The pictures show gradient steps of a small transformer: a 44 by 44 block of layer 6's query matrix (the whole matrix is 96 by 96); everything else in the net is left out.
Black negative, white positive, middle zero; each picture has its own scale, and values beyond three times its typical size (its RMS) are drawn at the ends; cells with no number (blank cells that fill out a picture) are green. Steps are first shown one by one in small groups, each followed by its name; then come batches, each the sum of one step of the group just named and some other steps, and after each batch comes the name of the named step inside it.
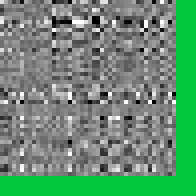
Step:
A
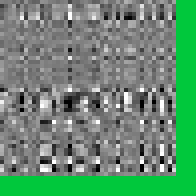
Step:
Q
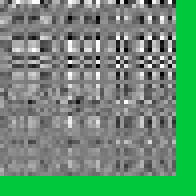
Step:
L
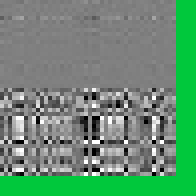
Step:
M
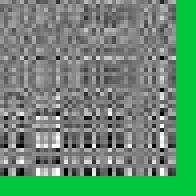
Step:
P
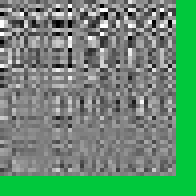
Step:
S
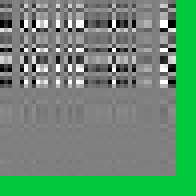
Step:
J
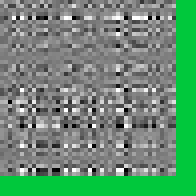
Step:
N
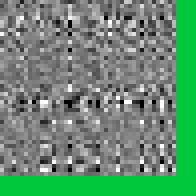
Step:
Q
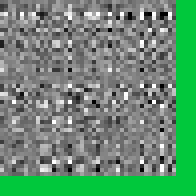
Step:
Q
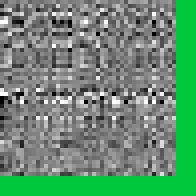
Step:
S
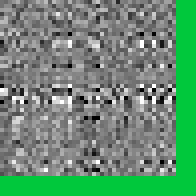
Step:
S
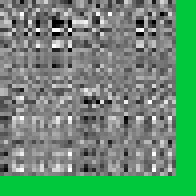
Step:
A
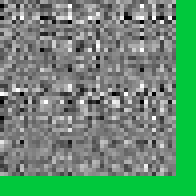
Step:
Q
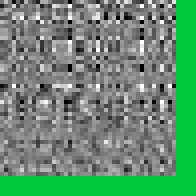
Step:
Q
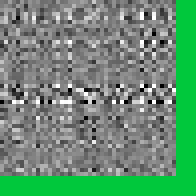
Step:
N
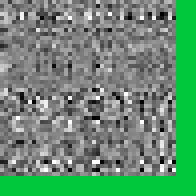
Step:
Q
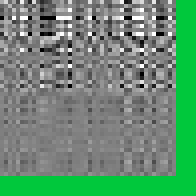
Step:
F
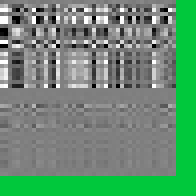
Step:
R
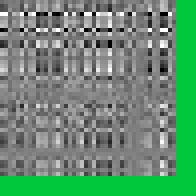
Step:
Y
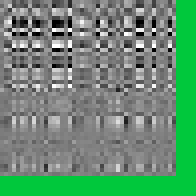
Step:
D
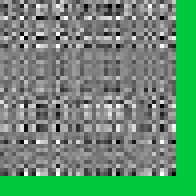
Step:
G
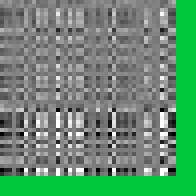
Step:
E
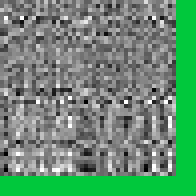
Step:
G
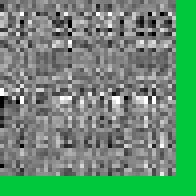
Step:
Y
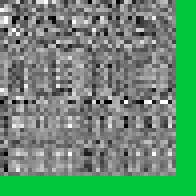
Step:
R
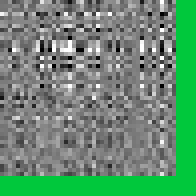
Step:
Y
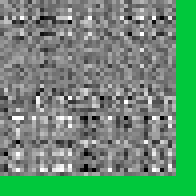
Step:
F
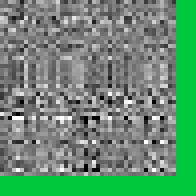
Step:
R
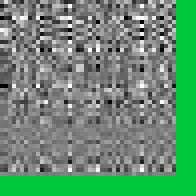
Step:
F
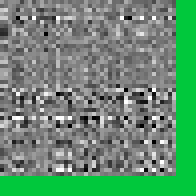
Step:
R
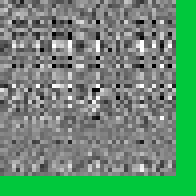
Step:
D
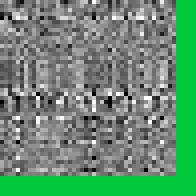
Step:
F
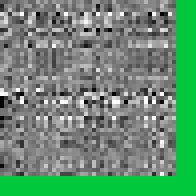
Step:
Y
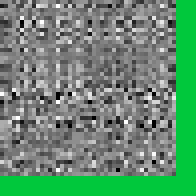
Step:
G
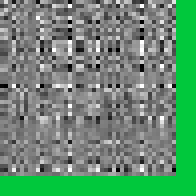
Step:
E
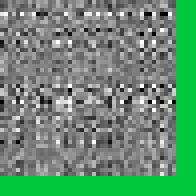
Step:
Y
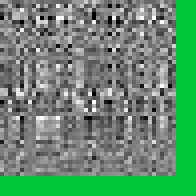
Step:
F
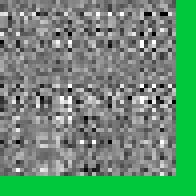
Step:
Y
